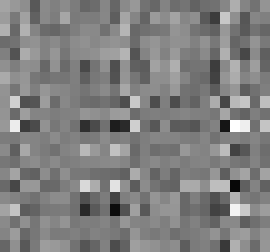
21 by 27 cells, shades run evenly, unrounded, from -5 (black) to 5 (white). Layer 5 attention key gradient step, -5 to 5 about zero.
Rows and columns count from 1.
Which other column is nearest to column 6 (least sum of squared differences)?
11
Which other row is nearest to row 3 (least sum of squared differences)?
10
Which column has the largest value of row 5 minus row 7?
12
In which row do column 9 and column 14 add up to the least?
6
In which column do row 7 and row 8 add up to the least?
22
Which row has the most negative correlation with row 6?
16
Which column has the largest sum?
24
